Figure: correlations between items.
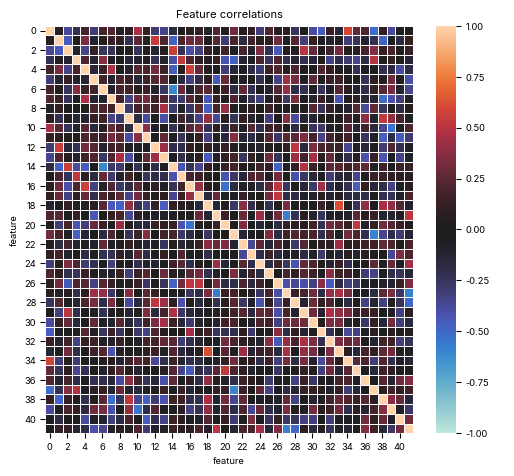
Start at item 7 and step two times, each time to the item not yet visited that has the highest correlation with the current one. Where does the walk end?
16
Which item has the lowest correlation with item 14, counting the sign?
6
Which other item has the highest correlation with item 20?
35
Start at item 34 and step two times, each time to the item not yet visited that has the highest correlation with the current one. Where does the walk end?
10
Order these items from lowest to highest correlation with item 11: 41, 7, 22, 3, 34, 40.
40, 41, 22, 3, 34, 7
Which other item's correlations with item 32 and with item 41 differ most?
27
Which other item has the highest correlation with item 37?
3
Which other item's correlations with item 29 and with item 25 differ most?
2
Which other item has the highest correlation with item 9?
38
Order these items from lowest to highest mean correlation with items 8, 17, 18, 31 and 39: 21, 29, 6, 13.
21, 29, 13, 6
